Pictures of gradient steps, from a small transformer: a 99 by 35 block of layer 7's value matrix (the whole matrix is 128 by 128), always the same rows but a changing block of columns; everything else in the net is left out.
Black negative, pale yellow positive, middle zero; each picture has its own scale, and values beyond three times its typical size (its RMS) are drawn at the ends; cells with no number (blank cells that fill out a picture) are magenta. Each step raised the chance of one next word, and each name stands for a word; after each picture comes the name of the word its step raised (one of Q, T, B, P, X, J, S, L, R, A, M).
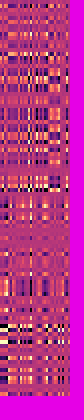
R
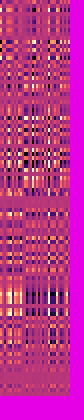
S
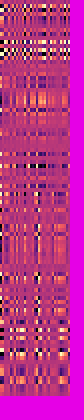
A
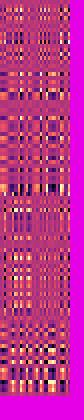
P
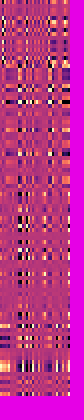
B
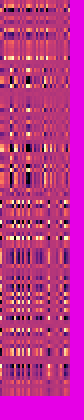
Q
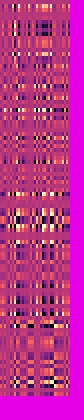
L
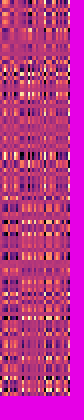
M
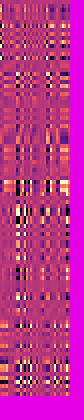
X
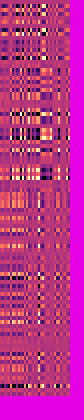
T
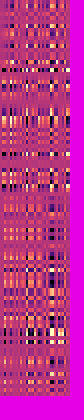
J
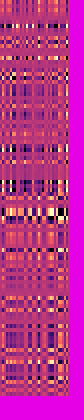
X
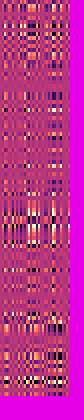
L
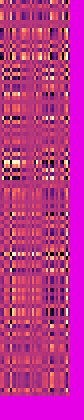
S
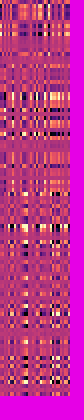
L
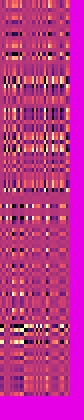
R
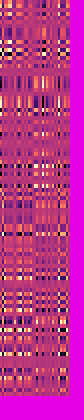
A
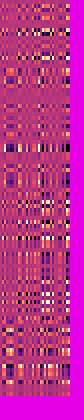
Q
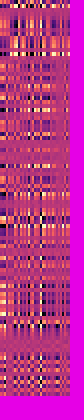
L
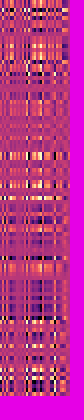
M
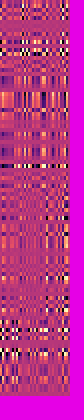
A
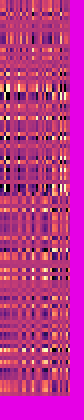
P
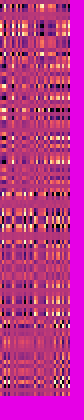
L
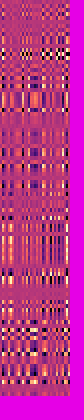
A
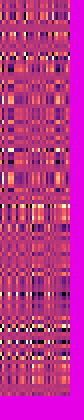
R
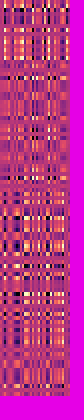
T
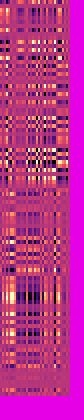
S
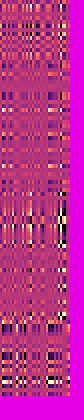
L
